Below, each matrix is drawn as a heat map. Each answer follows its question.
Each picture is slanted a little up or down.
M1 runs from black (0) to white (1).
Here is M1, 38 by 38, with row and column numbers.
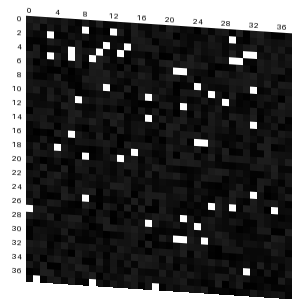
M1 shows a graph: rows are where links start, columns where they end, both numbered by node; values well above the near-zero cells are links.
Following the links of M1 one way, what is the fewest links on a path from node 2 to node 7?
3
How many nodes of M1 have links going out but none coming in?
8
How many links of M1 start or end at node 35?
1
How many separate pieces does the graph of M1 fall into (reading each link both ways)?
4
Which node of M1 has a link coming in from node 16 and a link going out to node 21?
node 6
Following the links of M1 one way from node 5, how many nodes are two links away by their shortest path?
7
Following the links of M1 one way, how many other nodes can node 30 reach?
9
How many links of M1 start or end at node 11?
4
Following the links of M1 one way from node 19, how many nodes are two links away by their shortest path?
3
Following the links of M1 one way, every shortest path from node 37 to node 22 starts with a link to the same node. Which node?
node 9
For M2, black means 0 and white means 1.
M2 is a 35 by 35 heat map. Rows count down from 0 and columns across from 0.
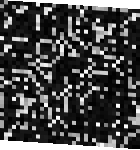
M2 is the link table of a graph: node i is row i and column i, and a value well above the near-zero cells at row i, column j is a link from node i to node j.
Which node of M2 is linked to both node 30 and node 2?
node 4
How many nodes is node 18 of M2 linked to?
8
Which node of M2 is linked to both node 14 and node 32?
node 13
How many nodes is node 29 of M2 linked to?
8
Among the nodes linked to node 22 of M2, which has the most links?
node 9
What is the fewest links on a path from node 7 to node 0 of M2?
2
